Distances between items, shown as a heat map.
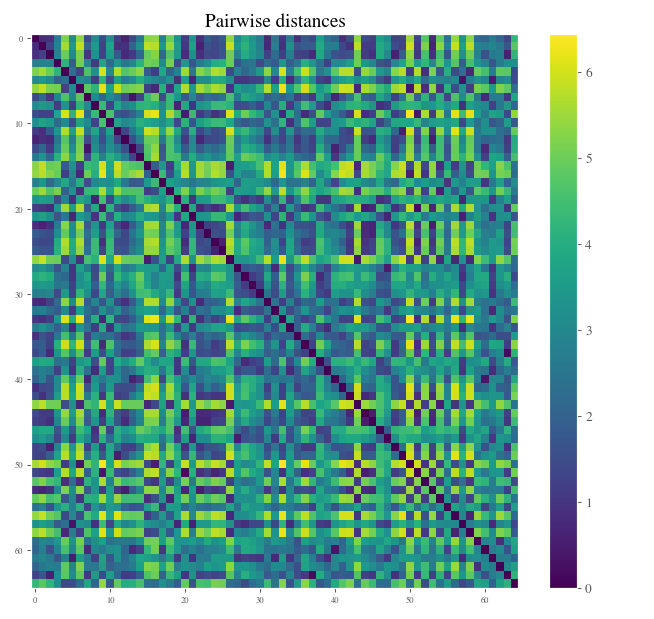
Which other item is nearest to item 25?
24
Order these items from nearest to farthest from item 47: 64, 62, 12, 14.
64, 12, 62, 14
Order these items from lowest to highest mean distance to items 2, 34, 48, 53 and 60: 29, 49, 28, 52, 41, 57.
41, 49, 57, 29, 28, 52
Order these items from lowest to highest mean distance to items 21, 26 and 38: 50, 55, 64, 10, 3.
64, 10, 50, 3, 55
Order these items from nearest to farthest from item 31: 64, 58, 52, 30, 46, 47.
30, 47, 46, 64, 52, 58
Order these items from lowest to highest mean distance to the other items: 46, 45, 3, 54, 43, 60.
45, 60, 3, 46, 54, 43
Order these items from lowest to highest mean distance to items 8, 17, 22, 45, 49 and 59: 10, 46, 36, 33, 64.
33, 36, 10, 46, 64
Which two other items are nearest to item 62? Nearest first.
59, 35
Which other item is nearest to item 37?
63
